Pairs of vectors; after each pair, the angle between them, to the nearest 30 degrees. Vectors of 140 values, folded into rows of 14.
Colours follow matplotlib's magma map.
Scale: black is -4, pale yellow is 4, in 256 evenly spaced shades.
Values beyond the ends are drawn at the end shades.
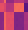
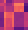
30 degrees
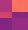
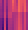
60 degrees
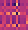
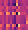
30 degrees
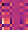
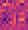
120 degrees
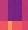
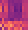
30 degrees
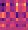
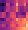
60 degrees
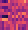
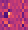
60 degrees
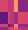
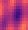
90 degrees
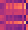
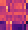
60 degrees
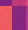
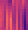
60 degrees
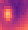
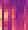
60 degrees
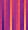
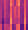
30 degrees
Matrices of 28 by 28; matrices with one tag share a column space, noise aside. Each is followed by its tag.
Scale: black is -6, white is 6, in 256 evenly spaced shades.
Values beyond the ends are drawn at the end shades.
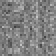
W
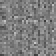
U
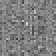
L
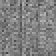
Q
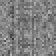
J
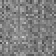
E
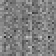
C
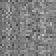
C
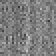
E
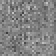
E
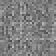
L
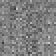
E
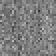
L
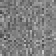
J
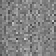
L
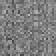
L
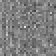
W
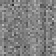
Q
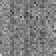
U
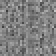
W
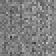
E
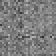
C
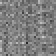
E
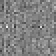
W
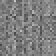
L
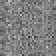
C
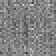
Q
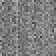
C
